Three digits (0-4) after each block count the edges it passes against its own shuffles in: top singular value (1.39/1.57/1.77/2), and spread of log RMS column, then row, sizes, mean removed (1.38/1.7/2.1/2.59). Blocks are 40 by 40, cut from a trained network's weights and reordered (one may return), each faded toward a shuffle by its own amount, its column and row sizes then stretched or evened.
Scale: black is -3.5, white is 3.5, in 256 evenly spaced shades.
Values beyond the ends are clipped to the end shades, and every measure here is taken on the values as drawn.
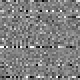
3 0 3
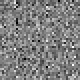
1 2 0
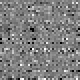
0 2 4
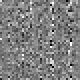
1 4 0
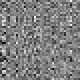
4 4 1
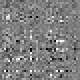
2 3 3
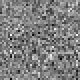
3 2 1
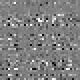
0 2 4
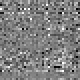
0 2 4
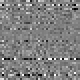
2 0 4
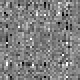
3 3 1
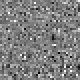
0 1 3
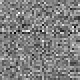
2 0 1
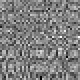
4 0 3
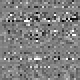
1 2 4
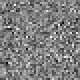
0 0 3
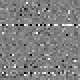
3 0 3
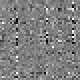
2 3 2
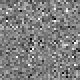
0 2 1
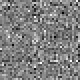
2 1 0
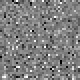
0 0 2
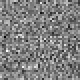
2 0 1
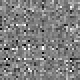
1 3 3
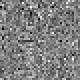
1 1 0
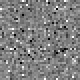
0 1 0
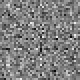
1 1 2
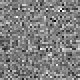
2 0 3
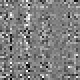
0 4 3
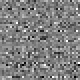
2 0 4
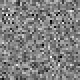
2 0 1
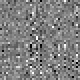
3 3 0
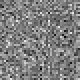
3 0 0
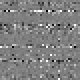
2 1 4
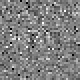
1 0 0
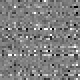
3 1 4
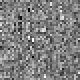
2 3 1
